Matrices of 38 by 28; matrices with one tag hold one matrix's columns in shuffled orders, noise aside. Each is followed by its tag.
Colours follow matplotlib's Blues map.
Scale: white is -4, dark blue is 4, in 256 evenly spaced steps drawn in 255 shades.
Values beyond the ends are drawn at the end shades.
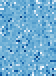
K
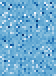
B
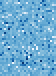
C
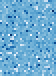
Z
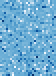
K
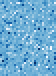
C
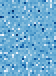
Z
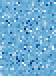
C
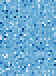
Z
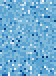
K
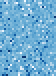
K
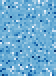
K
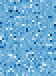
Z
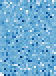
K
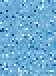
Z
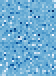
Z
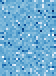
Z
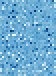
Z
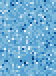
C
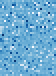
B
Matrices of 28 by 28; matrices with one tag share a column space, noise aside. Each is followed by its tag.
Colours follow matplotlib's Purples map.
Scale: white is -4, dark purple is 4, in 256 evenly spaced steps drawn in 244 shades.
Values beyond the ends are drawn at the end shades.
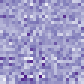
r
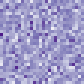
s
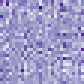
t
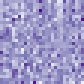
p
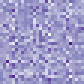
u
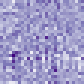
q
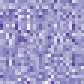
s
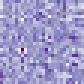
p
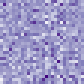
r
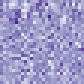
t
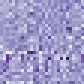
q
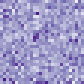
s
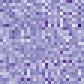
u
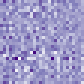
q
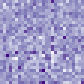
q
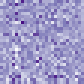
r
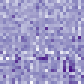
q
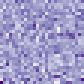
s
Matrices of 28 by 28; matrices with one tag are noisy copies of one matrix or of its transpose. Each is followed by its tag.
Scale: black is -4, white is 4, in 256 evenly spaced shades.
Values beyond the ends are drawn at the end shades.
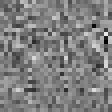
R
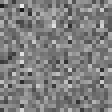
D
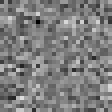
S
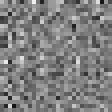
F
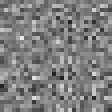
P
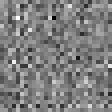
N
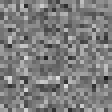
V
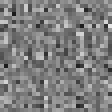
V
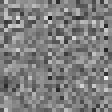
N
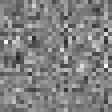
R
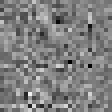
R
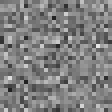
V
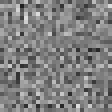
N
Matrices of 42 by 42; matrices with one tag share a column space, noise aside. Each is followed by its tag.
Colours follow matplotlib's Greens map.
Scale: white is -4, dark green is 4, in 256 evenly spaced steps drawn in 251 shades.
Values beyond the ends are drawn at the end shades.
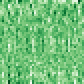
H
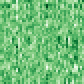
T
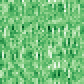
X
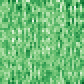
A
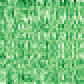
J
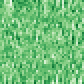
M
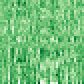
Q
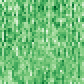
A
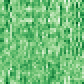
A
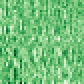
Q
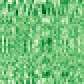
H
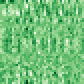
H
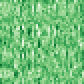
X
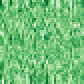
M
